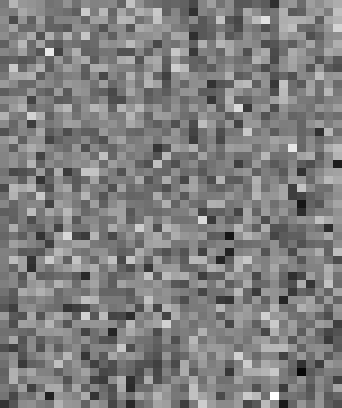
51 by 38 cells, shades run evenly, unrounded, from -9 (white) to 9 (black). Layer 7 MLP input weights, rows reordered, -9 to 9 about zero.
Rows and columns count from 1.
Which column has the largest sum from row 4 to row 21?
31
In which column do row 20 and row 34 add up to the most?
17
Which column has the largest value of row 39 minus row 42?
8
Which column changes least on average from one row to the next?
1
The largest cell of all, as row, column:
47, 34
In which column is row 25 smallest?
5
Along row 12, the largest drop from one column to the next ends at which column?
32
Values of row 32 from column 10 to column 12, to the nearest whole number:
1 -1 -1
